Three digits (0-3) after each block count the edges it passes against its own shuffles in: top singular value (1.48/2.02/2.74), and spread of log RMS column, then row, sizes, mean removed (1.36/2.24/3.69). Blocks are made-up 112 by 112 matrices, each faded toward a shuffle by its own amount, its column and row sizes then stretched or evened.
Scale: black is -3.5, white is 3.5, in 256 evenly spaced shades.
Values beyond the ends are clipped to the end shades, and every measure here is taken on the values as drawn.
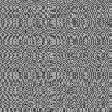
3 0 1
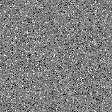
0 1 0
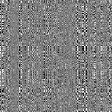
3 3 1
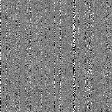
2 3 0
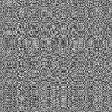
3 2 2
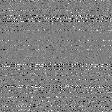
2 0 3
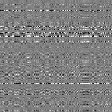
3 0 3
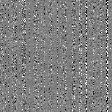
2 3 0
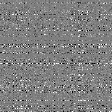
1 2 3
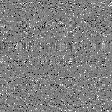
2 0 1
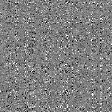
2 2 1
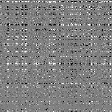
3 2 3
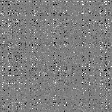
1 2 2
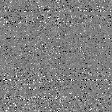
0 1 2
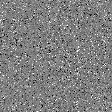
0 1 0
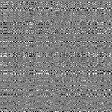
3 1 3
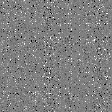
0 2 1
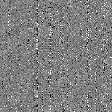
2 2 0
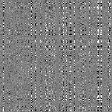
3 3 2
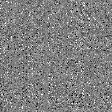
0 2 1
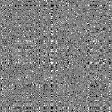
3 2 2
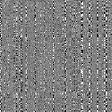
3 3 1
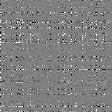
1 2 3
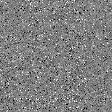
0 1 1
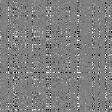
3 3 2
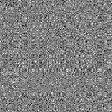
3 0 1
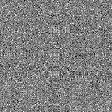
2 0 1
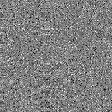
2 0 0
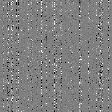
2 3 1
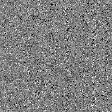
0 2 0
